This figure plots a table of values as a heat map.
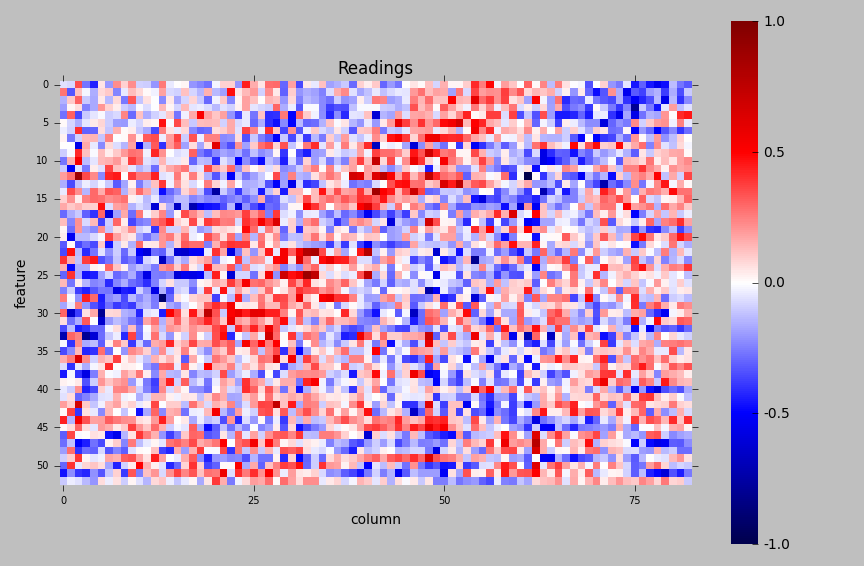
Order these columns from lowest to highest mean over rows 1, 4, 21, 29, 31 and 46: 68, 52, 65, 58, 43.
43, 68, 65, 58, 52
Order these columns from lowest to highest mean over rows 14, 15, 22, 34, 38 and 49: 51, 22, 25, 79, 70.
22, 25, 51, 70, 79
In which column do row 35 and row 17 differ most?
41
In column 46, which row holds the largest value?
14
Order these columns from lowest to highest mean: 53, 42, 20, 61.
61, 53, 42, 20
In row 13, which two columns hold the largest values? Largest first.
52, 50
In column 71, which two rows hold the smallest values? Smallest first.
13, 5
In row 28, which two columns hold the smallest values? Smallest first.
13, 54
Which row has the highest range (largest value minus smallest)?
12
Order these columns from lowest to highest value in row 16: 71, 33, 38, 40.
38, 71, 33, 40
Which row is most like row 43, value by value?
8
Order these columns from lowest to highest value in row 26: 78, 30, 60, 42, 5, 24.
5, 42, 60, 78, 30, 24
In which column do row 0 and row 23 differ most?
54
